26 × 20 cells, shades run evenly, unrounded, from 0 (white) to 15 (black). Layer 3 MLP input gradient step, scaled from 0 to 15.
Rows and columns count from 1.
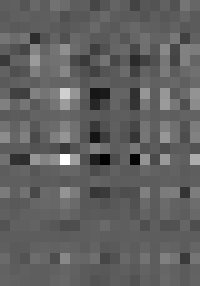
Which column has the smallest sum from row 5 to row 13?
7
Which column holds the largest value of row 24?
19
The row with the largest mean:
21
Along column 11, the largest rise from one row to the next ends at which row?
15
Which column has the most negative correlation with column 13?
3
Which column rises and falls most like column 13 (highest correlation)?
4
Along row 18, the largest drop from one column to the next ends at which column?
20
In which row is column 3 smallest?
13
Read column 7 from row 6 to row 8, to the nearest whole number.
8 7 9
